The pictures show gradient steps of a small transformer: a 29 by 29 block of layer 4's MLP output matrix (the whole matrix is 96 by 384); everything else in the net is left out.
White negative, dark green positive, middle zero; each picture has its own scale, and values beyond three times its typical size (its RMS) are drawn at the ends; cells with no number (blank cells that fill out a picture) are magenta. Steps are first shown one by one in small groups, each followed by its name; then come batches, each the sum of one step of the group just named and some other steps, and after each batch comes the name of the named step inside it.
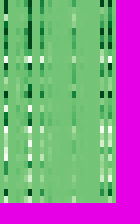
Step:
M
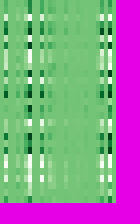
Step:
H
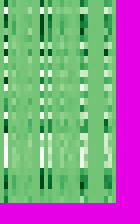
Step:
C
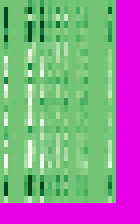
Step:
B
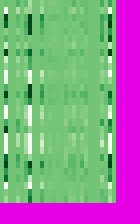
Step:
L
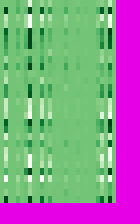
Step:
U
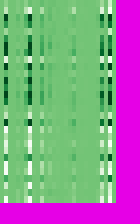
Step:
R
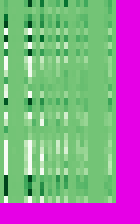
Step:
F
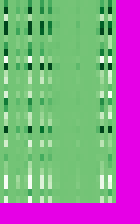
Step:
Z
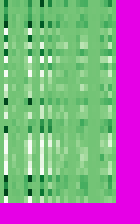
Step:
F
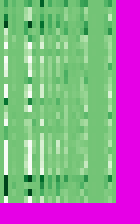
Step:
F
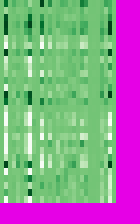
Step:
L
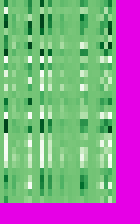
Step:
C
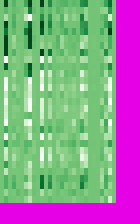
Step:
C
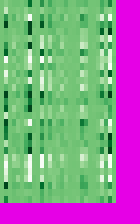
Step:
H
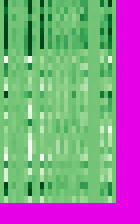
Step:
M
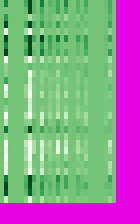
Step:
F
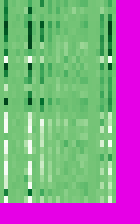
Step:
R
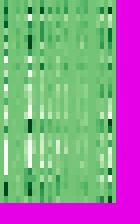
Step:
U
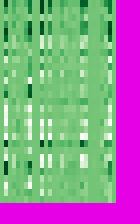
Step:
L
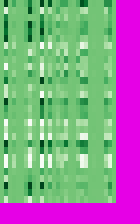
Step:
B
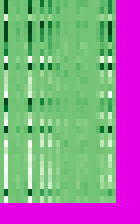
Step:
Z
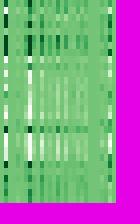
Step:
L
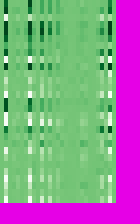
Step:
Z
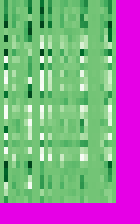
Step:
L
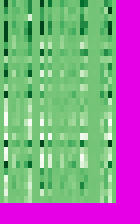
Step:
C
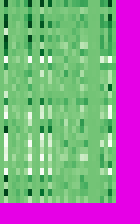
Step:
F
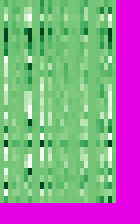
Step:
U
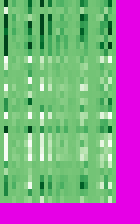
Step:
C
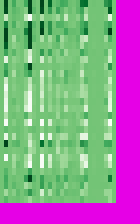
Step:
B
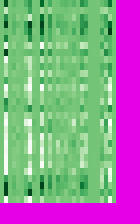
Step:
C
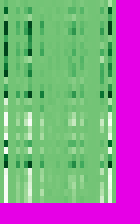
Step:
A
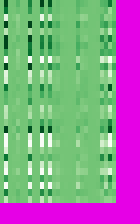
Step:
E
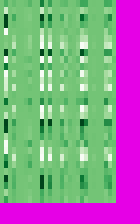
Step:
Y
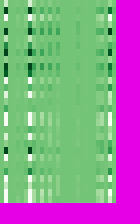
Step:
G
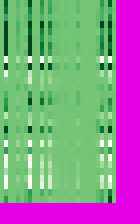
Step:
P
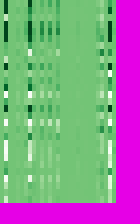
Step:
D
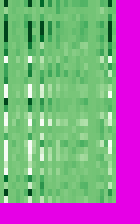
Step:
D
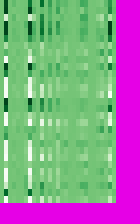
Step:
D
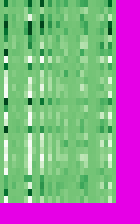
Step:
Y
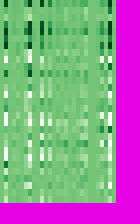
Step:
D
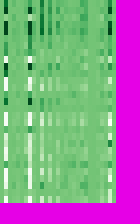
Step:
A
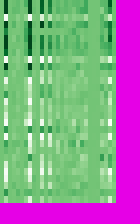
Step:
E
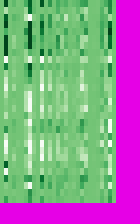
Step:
Y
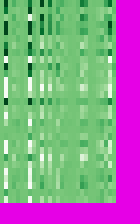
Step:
Y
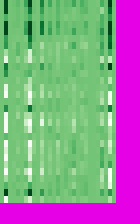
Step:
D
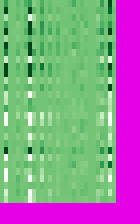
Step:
G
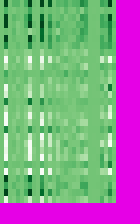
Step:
E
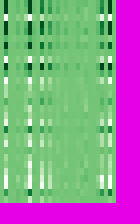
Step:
P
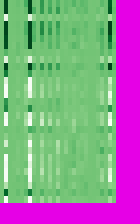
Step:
D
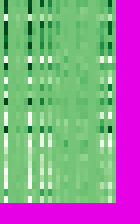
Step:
E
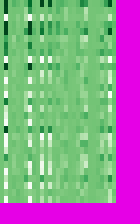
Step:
E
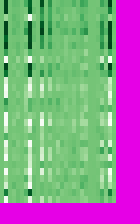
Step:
P
